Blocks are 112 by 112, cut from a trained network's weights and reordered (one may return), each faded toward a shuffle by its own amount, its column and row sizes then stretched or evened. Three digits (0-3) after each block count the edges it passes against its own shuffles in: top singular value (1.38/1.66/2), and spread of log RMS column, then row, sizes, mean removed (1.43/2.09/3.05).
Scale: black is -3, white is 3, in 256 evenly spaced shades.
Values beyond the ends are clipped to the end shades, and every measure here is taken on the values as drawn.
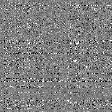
0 2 3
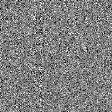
1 2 1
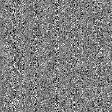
0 3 0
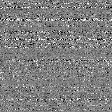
0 0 3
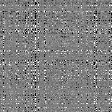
2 3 3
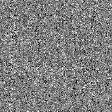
0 2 1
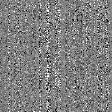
0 3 1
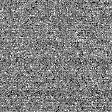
1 1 0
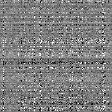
3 3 3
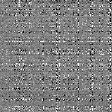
2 3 3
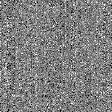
0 2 1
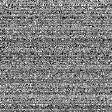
3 1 2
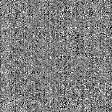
1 1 2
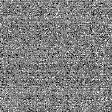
1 1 1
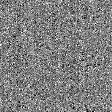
0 0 1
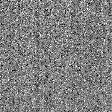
0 0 1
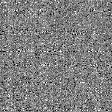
0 0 2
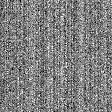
3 1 0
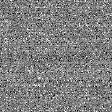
0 1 2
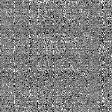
1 3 1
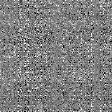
1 3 1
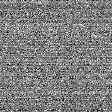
2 0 2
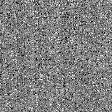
0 0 2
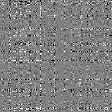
3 3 3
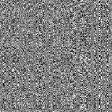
3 3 0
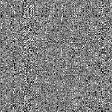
2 3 1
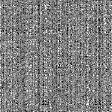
3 2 2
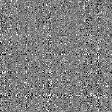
2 3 2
